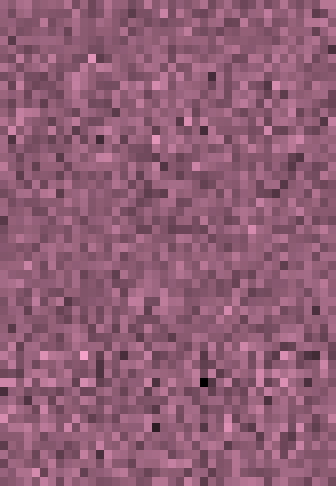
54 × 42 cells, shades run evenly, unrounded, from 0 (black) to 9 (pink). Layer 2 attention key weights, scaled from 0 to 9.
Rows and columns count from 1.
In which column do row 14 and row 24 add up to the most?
24
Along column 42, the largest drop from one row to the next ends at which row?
6
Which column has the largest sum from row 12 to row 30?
15
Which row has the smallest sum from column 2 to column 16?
16
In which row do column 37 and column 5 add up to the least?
19
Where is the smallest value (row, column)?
43, 26
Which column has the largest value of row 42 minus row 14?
41
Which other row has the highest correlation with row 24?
12
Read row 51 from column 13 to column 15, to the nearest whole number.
3 7 6
